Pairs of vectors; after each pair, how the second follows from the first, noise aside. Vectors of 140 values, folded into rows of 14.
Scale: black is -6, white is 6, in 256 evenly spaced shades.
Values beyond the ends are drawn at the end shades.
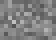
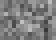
sign-scrambled.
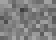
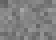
negated, shrunk.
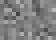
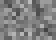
copied.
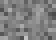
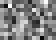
wrapped around, scaled up.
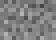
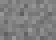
negated, shrunk.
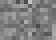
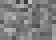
copied.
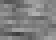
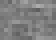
reversed, negated, shrunk.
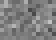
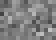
negated.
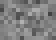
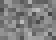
copied.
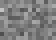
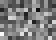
negated, scaled up.
